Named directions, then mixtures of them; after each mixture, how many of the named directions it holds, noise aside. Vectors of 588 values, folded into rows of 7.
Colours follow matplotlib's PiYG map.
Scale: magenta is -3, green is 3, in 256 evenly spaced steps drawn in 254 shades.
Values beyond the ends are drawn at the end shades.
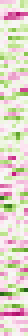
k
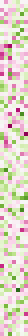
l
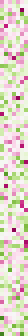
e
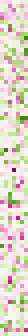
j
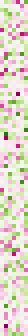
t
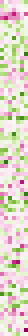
two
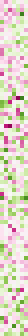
three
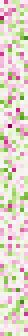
two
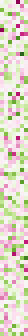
two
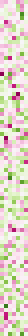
three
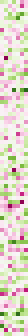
two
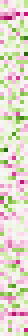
two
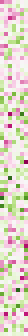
three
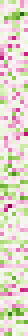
two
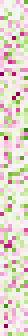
two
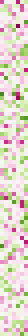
three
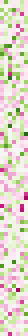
one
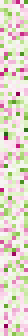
one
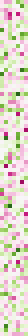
two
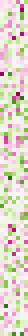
three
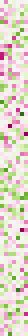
one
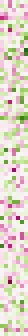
one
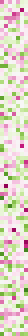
two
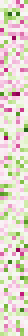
two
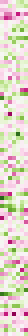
two
